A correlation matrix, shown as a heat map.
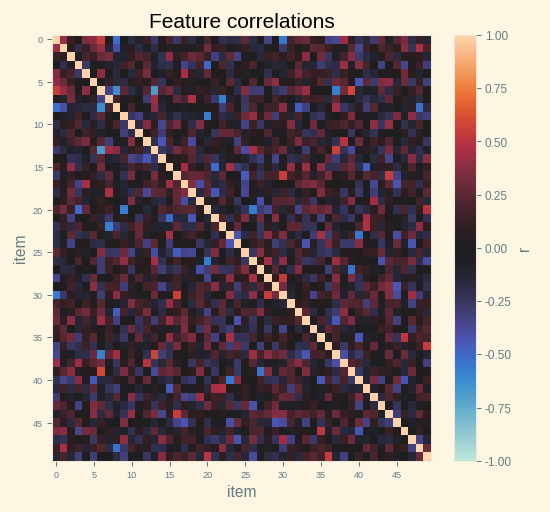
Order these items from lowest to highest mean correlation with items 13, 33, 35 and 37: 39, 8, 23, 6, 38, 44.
6, 38, 39, 8, 23, 44
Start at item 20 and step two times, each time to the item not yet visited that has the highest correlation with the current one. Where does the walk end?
36
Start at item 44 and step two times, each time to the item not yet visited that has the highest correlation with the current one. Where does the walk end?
30
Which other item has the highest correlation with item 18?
7
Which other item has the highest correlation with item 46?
35
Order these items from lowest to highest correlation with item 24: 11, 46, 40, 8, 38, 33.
33, 38, 46, 8, 11, 40
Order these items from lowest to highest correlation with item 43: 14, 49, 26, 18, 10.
26, 10, 18, 49, 14
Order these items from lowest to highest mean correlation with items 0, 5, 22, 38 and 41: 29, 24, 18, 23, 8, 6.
8, 18, 24, 23, 29, 6
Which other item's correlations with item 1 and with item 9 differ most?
20
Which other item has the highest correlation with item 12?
38
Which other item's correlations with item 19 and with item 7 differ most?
22
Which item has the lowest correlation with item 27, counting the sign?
39
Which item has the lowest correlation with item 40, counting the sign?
23
